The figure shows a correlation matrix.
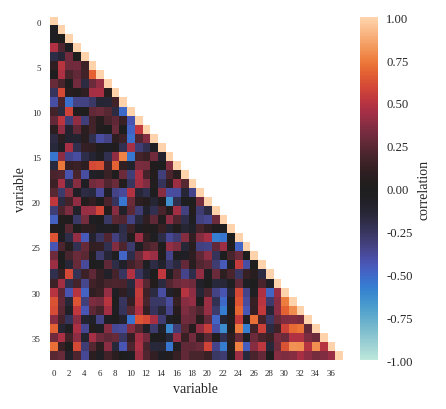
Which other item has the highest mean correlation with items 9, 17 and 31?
30
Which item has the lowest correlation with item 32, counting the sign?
22
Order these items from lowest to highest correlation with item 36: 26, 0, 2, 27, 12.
2, 12, 26, 27, 0
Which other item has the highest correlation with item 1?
16
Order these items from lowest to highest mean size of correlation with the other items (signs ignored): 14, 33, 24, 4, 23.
23, 14, 4, 33, 24
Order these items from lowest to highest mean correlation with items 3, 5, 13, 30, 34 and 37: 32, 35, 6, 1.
6, 1, 35, 32
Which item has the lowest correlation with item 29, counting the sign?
4
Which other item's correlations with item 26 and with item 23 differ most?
33
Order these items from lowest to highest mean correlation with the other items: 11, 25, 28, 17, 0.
25, 28, 17, 0, 11
